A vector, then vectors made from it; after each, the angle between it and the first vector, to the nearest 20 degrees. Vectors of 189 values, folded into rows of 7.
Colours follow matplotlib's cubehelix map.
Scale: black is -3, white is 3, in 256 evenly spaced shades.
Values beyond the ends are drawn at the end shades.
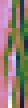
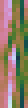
20 degrees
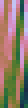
80 degrees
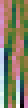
60 degrees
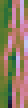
160 degrees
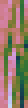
20 degrees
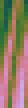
120 degrees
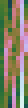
140 degrees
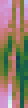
40 degrees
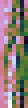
20 degrees
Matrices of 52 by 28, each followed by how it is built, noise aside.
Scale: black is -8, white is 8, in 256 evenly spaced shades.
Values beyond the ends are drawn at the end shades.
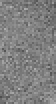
smooth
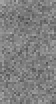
smooth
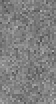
smooth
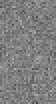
low rank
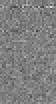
uneven rows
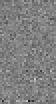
uneven rows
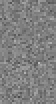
low rank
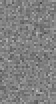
noise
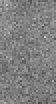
smooth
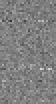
uneven rows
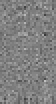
low rank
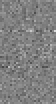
uneven rows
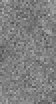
smooth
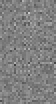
low rank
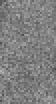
smooth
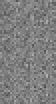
repeating rows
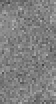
smooth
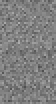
repeating columns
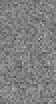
repeating columns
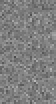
repeating rows
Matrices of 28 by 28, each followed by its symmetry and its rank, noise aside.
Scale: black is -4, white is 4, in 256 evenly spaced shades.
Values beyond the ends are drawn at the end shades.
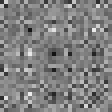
symmetric, rank three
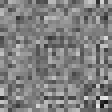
symmetric, rank three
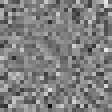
antisymmetric, rank four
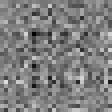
no symmetry, rank three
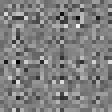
no symmetry, rank three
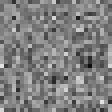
no symmetry, rank four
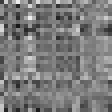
no symmetry, rank two
